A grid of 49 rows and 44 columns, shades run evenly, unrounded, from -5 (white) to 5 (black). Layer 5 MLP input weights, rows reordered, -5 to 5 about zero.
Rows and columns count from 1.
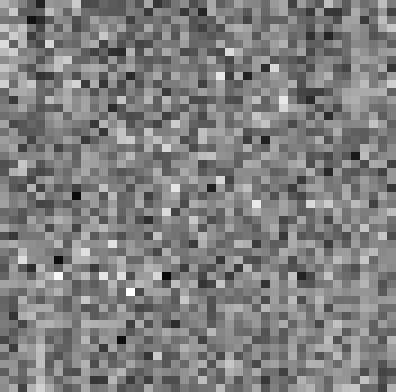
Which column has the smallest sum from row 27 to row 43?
10
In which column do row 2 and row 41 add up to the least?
6
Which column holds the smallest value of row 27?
19
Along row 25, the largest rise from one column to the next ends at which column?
9
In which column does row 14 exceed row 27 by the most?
13
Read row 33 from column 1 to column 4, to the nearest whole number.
1 0 -4 -1
